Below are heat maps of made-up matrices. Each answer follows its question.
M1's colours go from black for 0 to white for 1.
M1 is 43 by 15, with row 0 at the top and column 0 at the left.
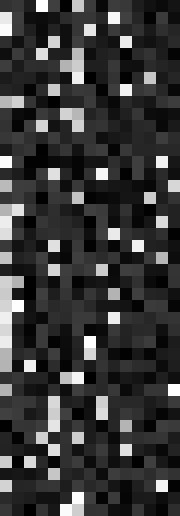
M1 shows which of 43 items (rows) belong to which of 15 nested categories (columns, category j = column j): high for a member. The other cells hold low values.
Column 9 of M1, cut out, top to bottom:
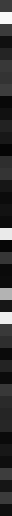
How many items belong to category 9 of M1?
4
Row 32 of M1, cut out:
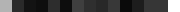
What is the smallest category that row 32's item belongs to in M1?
14
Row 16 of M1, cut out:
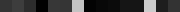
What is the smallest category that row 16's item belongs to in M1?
12
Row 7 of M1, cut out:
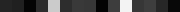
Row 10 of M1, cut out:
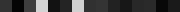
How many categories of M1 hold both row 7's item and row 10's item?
0
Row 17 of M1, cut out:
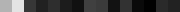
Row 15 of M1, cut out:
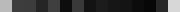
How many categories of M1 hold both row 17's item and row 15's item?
1
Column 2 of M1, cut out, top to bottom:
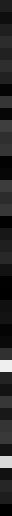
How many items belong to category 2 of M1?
2
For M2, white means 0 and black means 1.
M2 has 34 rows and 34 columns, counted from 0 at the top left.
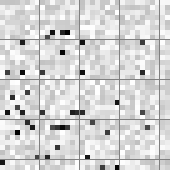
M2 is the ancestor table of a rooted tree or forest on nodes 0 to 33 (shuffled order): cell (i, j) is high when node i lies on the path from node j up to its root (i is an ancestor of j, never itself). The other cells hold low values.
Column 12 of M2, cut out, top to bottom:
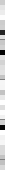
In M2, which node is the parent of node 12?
10
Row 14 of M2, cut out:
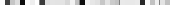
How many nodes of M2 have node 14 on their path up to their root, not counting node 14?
5
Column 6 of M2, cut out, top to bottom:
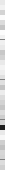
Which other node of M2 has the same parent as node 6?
29
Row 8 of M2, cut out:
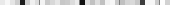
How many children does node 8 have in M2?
3
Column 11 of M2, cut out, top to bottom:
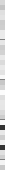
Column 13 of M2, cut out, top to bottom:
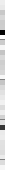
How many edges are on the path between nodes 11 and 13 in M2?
4
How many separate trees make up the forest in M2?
10
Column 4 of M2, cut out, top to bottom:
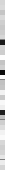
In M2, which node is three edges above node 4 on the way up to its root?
22
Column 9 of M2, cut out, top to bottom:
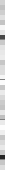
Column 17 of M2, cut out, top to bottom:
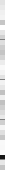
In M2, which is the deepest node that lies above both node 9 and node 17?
31
